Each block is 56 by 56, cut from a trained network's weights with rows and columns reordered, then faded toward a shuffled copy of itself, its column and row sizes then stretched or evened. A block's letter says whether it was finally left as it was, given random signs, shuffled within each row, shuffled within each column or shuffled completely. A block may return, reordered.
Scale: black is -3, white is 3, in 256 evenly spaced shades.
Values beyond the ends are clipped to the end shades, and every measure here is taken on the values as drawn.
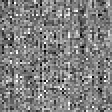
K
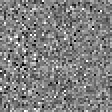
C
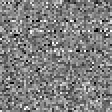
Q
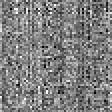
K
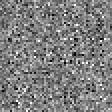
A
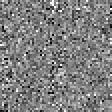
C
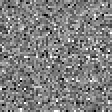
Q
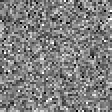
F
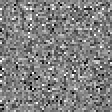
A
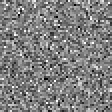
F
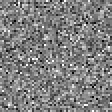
F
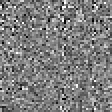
A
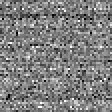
Q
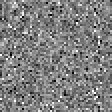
C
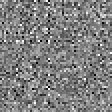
K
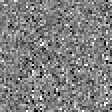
C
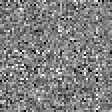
A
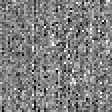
C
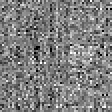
K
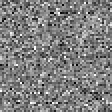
Q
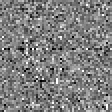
A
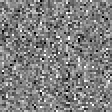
C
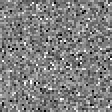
F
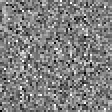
C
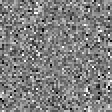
C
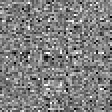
K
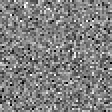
F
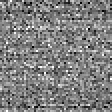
Q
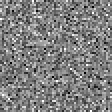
F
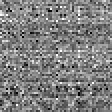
K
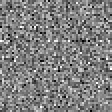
Q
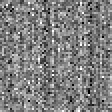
C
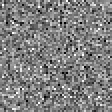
Q
